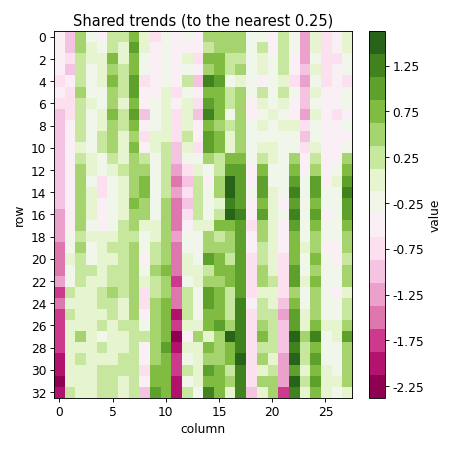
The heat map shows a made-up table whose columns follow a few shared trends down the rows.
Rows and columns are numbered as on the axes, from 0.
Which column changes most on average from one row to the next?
14
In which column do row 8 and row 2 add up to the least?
23
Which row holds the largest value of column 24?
27
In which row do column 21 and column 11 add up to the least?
32
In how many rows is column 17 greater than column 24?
30
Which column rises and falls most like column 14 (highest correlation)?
12
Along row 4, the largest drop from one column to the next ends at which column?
8
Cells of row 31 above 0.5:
7
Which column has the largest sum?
17
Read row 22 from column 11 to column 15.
-1.75 -0.25 0 0.5 0.5
